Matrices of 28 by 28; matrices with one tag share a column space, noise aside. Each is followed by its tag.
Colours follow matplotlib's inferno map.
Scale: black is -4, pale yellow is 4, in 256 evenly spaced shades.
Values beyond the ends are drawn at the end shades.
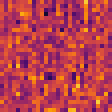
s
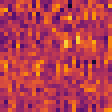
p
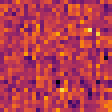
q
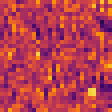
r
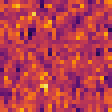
r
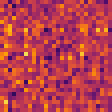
q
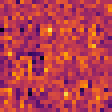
q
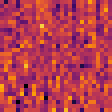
s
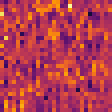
p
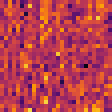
s
